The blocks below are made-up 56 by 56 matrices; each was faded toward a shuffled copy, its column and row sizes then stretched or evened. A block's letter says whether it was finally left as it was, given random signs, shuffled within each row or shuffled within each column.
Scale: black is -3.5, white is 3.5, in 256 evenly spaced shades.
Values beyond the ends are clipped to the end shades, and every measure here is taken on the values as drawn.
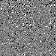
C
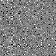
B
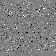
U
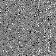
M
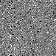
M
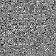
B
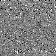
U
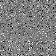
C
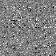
C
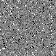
M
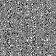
M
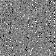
M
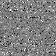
U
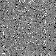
M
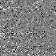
B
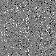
M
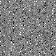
M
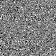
U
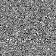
U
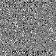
C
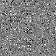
B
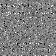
U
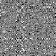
B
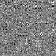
B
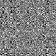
B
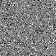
U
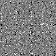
C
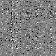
B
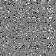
B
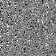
M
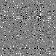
B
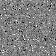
U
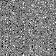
M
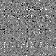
B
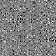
B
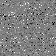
U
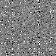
C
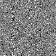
M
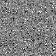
C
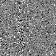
M
